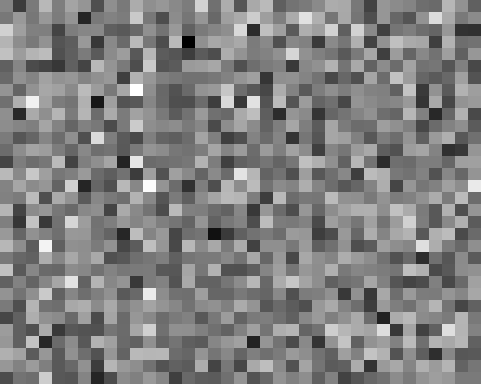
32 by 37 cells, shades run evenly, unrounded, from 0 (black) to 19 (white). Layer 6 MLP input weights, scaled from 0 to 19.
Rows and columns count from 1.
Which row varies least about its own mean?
11
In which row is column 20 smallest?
29
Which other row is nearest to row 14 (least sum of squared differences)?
27
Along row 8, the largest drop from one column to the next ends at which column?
33
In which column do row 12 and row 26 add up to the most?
8
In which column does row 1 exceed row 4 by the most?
15
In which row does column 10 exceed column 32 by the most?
24
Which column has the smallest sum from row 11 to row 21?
25
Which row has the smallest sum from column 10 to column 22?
20
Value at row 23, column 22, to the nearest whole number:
12
